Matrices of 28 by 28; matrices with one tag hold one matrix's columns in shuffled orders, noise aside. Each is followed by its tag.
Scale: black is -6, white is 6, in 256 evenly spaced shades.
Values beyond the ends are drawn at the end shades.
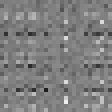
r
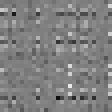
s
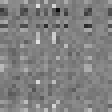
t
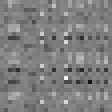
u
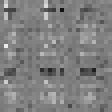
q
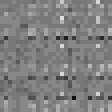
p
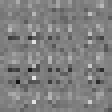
u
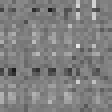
q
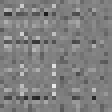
s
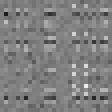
s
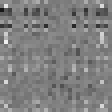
t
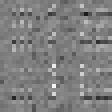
s
